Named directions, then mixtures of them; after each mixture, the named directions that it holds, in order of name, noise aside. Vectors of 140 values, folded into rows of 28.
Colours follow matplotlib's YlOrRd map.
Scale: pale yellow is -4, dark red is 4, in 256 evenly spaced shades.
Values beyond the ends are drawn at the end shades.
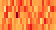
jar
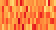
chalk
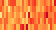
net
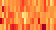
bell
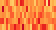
bell, chalk.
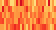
bell, chalk, net.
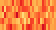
bell, jar.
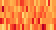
bell, chalk.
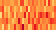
chalk, net.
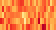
bell, jar.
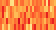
chalk, jar.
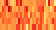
chalk, net.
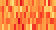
chalk.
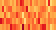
bell, chalk, jar.
